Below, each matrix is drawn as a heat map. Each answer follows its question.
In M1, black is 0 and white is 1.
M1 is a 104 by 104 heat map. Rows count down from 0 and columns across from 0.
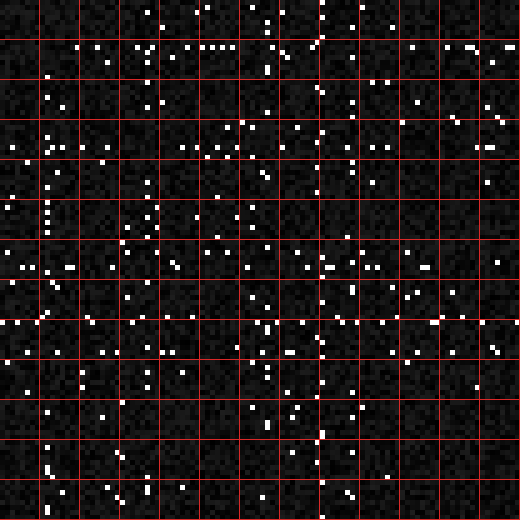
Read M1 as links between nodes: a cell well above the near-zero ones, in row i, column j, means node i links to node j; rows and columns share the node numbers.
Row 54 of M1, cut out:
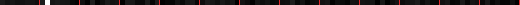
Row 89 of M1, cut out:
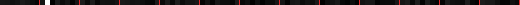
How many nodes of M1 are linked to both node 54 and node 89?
1
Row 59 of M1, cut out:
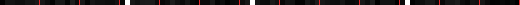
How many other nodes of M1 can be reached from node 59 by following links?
8
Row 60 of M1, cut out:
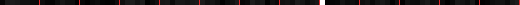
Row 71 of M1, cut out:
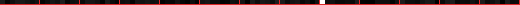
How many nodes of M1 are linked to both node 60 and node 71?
1
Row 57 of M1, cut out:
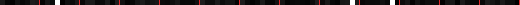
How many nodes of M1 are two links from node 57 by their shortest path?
10
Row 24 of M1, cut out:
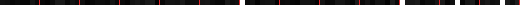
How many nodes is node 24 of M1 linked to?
4
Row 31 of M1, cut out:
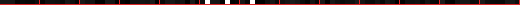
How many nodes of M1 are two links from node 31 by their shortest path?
5
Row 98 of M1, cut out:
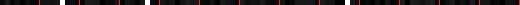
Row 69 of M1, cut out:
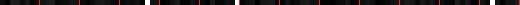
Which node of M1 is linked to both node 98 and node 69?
node 29
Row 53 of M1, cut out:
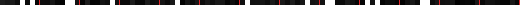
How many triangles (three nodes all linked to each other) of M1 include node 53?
0
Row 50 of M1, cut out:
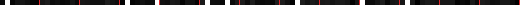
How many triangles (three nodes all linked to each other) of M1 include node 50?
8
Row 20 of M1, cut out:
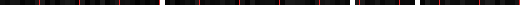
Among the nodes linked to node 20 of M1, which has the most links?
node 70
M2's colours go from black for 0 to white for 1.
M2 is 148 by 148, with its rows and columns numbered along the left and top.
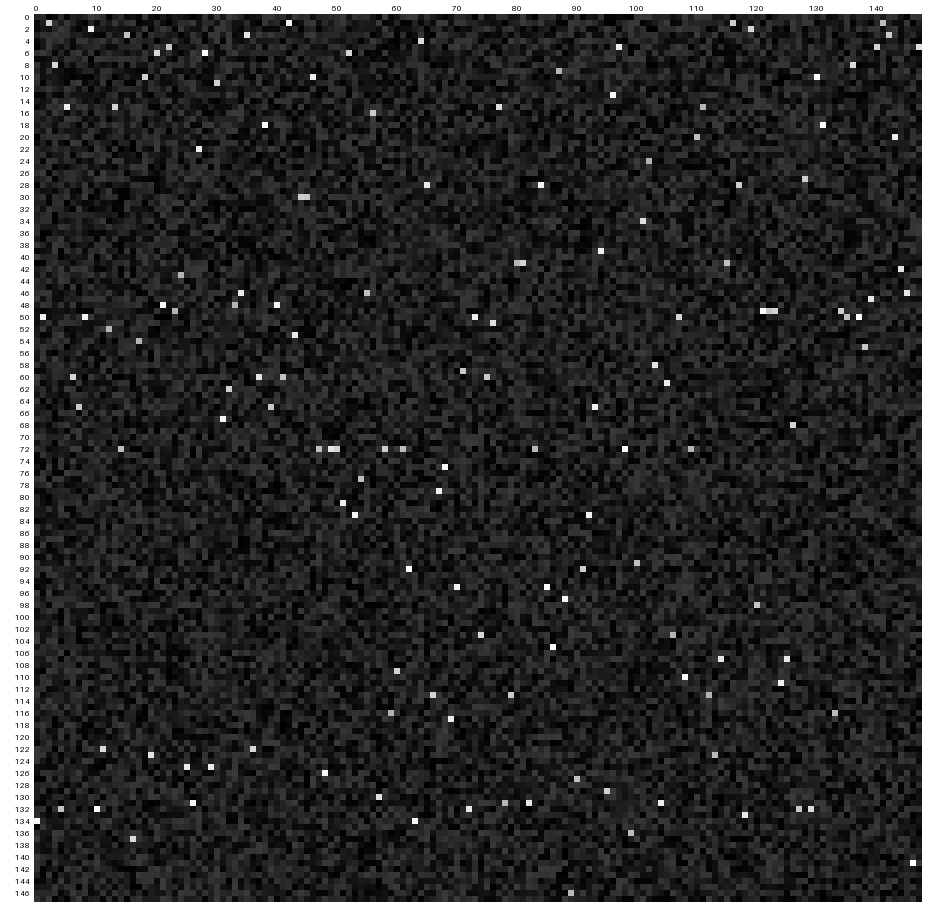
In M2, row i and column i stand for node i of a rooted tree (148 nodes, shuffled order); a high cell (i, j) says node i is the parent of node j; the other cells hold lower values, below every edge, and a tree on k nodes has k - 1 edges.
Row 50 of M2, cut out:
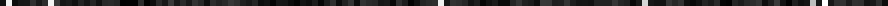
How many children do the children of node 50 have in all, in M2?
9
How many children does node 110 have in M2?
1
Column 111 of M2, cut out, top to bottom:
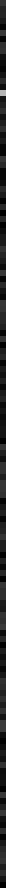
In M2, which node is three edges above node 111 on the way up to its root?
8
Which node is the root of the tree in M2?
132
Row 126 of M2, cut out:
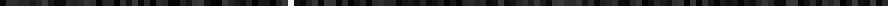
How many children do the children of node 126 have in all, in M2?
3
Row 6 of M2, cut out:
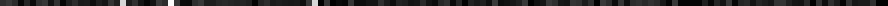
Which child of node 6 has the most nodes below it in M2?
28
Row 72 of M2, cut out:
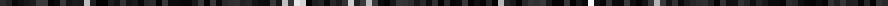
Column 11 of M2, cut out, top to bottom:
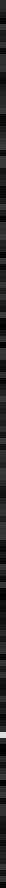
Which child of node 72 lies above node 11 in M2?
49
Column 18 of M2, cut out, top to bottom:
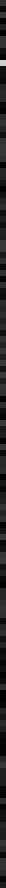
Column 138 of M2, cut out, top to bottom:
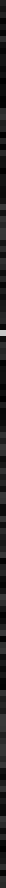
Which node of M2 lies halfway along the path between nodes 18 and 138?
46
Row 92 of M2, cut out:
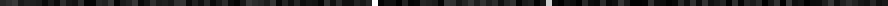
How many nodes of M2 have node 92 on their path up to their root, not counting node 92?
4
